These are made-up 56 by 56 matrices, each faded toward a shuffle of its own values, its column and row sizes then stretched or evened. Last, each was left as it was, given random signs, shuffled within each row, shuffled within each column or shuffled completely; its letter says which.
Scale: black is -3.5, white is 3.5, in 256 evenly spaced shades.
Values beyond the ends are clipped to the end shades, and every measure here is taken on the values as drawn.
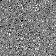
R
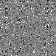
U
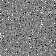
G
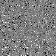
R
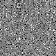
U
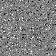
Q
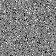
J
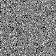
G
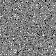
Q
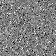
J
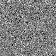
J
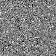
Q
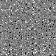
U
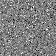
J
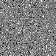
R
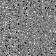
G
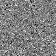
Q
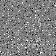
R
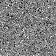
J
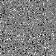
R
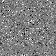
Q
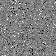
J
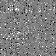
U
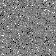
G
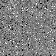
G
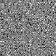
U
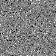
Q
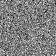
J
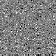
U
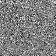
R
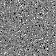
G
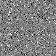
R
